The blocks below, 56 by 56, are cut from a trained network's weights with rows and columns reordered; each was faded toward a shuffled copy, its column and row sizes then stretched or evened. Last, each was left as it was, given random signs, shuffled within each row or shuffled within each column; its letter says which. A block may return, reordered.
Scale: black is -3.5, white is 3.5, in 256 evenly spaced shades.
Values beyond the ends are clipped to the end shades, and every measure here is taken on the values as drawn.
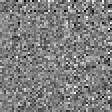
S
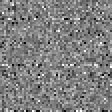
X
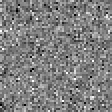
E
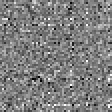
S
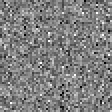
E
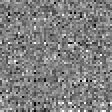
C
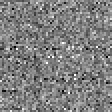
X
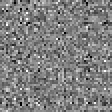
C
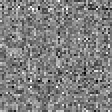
C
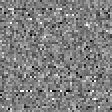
X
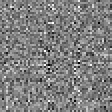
C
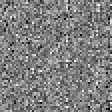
E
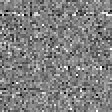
X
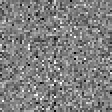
E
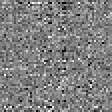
C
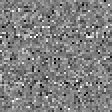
X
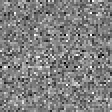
S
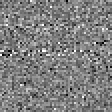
X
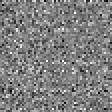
C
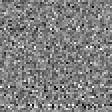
X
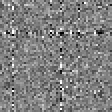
S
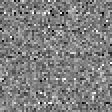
X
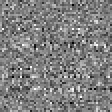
C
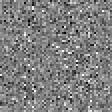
E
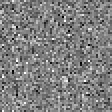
E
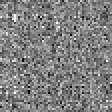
C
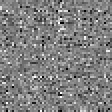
C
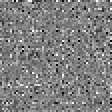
C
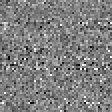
X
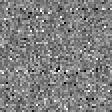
X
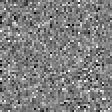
E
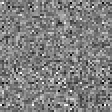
S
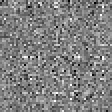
S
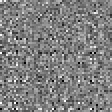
C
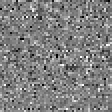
X
